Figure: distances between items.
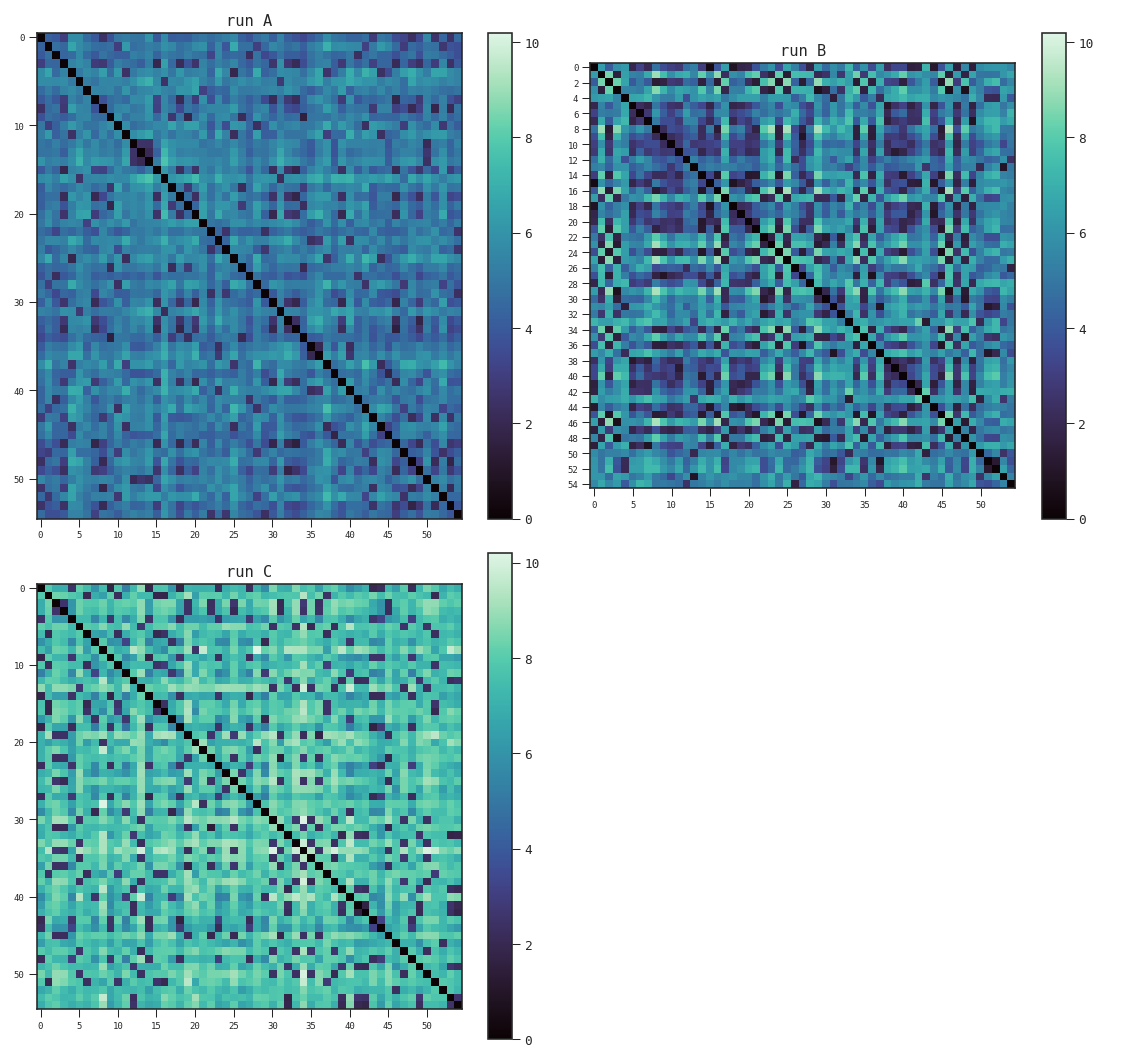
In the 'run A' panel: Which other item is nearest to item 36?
35
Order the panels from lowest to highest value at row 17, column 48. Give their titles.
run B, run A, run C
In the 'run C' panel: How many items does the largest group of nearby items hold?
10
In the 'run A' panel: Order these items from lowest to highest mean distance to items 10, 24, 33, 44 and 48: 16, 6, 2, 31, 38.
2, 38, 6, 31, 16
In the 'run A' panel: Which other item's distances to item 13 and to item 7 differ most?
14
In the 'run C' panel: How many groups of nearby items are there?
10
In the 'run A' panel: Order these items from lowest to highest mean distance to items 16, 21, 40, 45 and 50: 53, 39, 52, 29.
53, 29, 52, 39
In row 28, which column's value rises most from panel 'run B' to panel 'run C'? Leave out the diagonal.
20
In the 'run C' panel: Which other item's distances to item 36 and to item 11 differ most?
19
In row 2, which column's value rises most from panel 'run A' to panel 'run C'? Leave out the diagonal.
41
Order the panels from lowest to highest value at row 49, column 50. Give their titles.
run A, run B, run C
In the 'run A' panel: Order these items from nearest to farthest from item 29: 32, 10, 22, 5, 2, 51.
22, 2, 10, 32, 5, 51
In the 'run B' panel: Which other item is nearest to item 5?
38
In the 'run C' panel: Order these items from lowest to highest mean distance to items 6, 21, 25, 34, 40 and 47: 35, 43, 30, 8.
43, 35, 30, 8
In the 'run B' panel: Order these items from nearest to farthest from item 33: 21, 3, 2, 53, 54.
53, 54, 21, 2, 3
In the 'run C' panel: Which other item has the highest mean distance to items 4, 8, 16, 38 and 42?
34
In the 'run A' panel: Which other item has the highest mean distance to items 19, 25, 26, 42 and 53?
16
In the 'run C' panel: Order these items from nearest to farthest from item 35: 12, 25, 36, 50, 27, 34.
50, 12, 27, 36, 25, 34
